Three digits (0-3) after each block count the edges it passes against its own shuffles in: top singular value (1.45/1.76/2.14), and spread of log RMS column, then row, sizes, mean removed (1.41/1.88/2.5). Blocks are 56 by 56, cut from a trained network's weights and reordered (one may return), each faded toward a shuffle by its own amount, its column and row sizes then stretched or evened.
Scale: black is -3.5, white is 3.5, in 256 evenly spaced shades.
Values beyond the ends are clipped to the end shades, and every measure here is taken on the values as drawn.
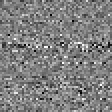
0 0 3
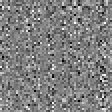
1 3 0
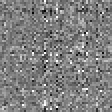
0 3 1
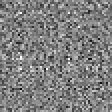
2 1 1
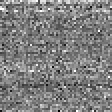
1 0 2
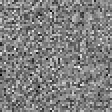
1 2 0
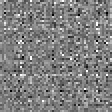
0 3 2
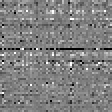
2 2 3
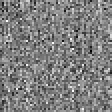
1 1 1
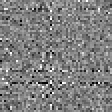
2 1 2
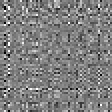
3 3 3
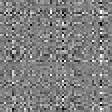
3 3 3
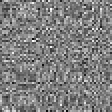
3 2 1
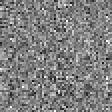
2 2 1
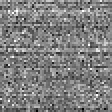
2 2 0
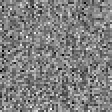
0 0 0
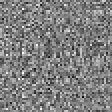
2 1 1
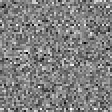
1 0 2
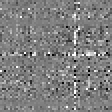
1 2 3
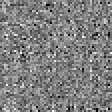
1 1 2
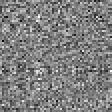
2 0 2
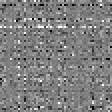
1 3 3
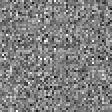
1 2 1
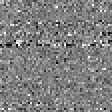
1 1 3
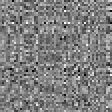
3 3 1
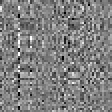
3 3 1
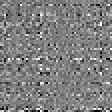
2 2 3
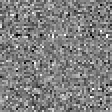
0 2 2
